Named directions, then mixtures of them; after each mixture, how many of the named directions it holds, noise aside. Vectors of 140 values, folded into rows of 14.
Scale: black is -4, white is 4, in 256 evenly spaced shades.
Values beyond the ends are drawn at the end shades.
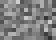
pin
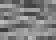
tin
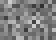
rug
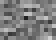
two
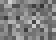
one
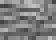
one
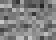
three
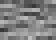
one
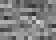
two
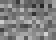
three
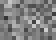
two
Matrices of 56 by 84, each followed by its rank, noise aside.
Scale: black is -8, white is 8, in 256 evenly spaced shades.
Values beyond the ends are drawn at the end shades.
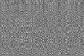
six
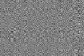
six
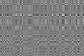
two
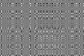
two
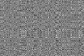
six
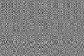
four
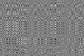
three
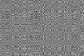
four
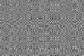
four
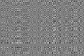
three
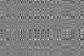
two
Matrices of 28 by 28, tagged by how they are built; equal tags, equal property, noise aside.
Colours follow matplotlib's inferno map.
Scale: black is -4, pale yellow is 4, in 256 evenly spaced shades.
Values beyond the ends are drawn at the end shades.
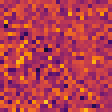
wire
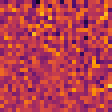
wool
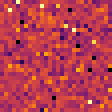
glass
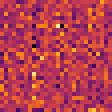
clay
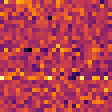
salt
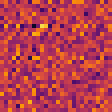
clay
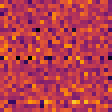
salt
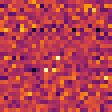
salt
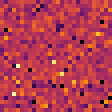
glass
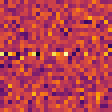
salt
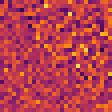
wool
